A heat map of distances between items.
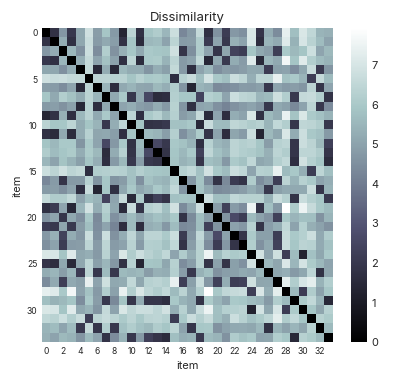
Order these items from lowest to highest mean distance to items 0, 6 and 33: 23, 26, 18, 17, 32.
17, 26, 32, 18, 23
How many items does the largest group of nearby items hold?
8
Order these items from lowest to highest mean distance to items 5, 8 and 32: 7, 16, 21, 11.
21, 16, 11, 7
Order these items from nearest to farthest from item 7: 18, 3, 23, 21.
18, 21, 3, 23
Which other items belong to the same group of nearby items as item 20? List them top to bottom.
2, 16, 22, 23, 27
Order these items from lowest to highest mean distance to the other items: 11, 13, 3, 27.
11, 3, 13, 27
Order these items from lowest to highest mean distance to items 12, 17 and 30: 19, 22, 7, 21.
7, 21, 22, 19
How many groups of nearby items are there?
6
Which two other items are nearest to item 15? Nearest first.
5, 31
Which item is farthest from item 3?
28
